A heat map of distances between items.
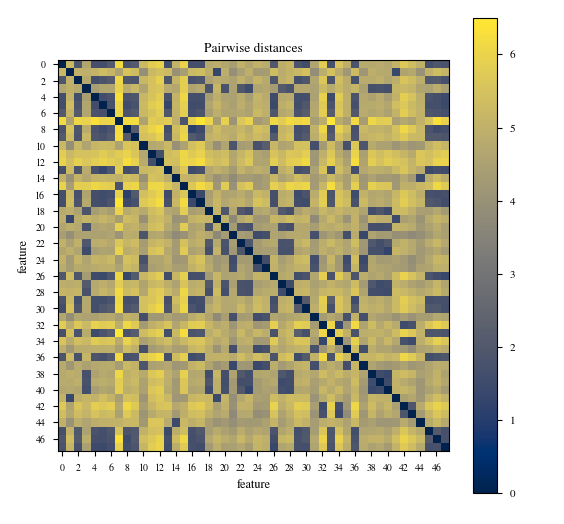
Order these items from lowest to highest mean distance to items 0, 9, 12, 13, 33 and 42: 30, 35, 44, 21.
30, 21, 35, 44
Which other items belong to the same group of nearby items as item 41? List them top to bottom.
1, 19
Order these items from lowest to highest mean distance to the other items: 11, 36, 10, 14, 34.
36, 10, 14, 34, 11
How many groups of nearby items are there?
8
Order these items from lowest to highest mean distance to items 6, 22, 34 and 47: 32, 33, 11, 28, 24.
33, 28, 32, 24, 11
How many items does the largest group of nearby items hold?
18
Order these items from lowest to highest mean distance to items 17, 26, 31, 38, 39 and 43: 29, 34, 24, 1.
29, 24, 34, 1
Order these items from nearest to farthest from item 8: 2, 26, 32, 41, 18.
26, 2, 18, 41, 32
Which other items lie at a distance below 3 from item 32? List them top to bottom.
34, 42, 43
